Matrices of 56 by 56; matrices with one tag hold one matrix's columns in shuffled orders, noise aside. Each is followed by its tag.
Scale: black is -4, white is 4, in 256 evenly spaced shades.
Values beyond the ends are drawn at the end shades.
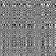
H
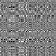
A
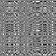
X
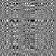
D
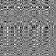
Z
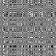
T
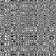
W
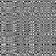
X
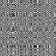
T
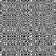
W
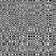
W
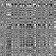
H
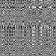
Z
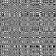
T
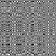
X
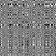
H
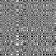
W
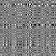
H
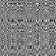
D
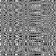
W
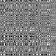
W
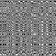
X
